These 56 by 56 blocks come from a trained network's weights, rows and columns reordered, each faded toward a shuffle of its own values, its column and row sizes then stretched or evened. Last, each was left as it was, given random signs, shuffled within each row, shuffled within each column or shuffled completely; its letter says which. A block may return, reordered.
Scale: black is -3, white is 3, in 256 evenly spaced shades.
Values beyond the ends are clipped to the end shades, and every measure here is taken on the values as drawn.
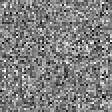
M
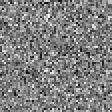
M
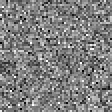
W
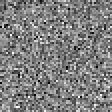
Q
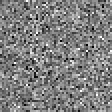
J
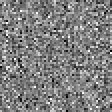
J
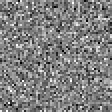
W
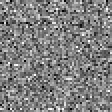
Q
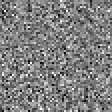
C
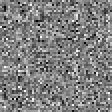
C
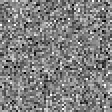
W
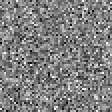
W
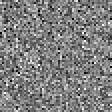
J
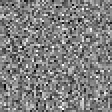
C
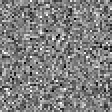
C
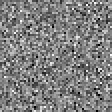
J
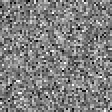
W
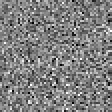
C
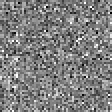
M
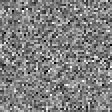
Q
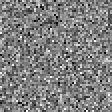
W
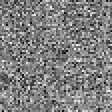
C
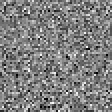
C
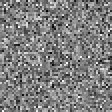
M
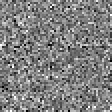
M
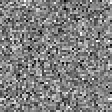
Q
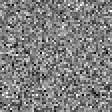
Q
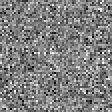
C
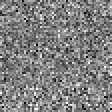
M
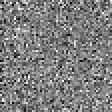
M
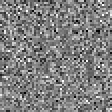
C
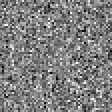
J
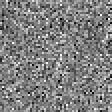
J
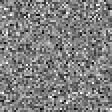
Q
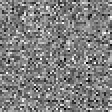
C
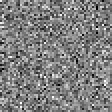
C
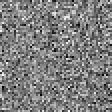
M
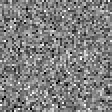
J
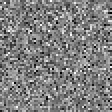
J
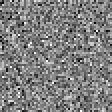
M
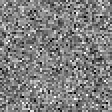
J
